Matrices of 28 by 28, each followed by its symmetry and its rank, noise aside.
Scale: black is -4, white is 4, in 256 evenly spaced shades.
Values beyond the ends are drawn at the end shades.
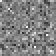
symmetric, rank seven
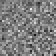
symmetric, rank six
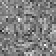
symmetric, rank six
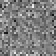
antisymmetric, rank six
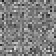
antisymmetric, rank six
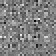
antisymmetric, rank six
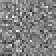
no symmetry, rank seven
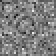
symmetric, rank six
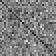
symmetric, rank six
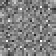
symmetric, rank seven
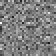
no symmetry, rank six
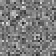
symmetric, rank five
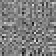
no symmetry, rank five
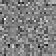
no symmetry, rank six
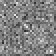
symmetric, rank six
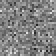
no symmetry, rank seven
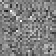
symmetric, rank seven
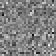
no symmetry, rank six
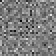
symmetric, rank six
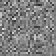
no symmetry, rank seven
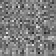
no symmetry, rank six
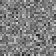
no symmetry, rank seven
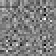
no symmetry, rank five
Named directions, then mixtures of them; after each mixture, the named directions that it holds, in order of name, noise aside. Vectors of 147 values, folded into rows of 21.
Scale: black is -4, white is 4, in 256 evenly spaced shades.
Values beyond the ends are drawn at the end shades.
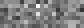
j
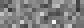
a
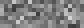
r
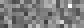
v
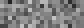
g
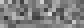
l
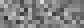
g, l.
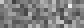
l, v.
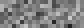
a, r.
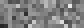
g, v.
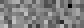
v.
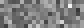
v.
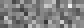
v.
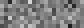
g, r.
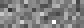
a.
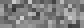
r.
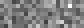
v.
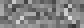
r.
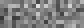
j, v.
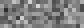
j, r.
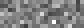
a.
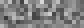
l.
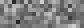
l, r.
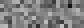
v.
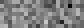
v.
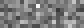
a, j.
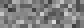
a, r.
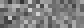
g, j.
